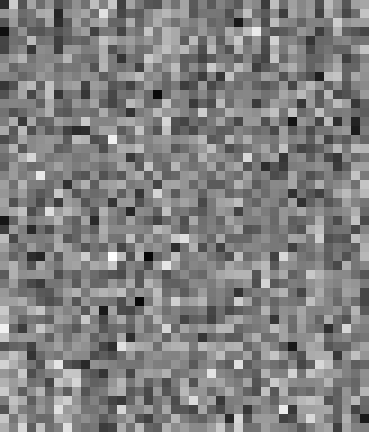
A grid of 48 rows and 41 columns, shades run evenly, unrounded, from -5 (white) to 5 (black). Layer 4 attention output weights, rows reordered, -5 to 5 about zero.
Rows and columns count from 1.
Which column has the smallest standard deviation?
11
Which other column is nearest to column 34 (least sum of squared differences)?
29
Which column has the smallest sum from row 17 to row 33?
36
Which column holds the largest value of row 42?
12
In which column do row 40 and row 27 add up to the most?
38
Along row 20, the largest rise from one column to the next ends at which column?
6
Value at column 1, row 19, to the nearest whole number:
1
